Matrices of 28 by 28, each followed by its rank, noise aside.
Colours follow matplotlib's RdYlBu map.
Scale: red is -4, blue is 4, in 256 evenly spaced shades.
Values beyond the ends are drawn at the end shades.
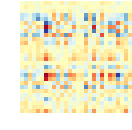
two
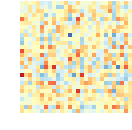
six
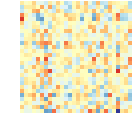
four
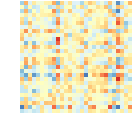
two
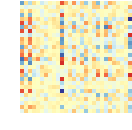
two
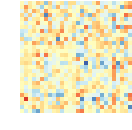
six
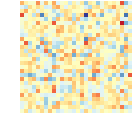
six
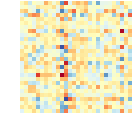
three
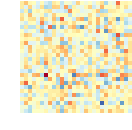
six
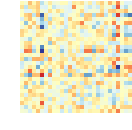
four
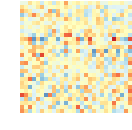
six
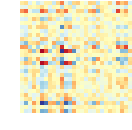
two
